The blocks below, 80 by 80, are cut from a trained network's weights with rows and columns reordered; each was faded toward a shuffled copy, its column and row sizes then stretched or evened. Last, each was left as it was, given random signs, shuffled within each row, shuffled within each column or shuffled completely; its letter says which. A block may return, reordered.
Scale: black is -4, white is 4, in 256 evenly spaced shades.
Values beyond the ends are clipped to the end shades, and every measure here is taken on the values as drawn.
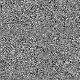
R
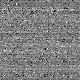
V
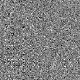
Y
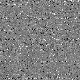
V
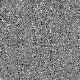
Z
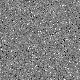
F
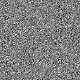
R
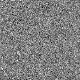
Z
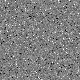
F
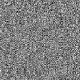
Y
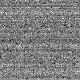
V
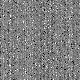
Z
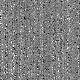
Z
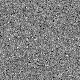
F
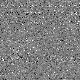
V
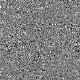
V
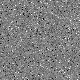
F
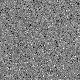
F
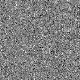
Z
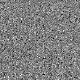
R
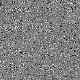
R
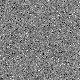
F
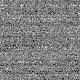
V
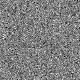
F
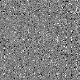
R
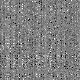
Y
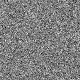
F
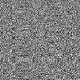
Y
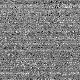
V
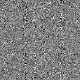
R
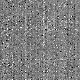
Y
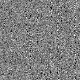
Z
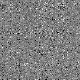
R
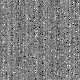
Z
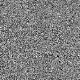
R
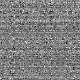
Y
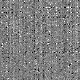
Y
